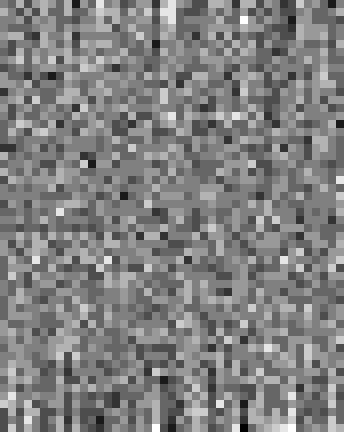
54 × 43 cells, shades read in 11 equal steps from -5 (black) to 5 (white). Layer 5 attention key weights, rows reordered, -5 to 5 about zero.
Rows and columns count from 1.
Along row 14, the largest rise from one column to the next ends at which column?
11
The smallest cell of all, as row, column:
54, 31
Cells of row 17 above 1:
6
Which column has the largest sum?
2
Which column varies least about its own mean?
40
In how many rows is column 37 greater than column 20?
23
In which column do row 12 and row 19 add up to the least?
1
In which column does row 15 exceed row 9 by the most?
30
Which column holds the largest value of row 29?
27
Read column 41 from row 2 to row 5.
-1 -1 1 2
